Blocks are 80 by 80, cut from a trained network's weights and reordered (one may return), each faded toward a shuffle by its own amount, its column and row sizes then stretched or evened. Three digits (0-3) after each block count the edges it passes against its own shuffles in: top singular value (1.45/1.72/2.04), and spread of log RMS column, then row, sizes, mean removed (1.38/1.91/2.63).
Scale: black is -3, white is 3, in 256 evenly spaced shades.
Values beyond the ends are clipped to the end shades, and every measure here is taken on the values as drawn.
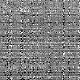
3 3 2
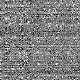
2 2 0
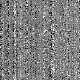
2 3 0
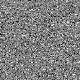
1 0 2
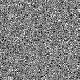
2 0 0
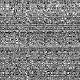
3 1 2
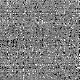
1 2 1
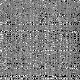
2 2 3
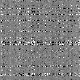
2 2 3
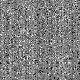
1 0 1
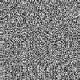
3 1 1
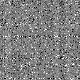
0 0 2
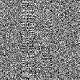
3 2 0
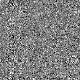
1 2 1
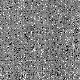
0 1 1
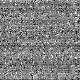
1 1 0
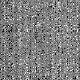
2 2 2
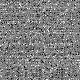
1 0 0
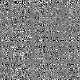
1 3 3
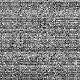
3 1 0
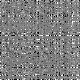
2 2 3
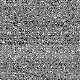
1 1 1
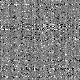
1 0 2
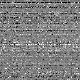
3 1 3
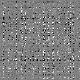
1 3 3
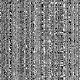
3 3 1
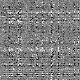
3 3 2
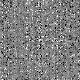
1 2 1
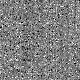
0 0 0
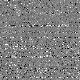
0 0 3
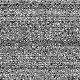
2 0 0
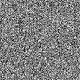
2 0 0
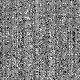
1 0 0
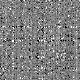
1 2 2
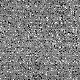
1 1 0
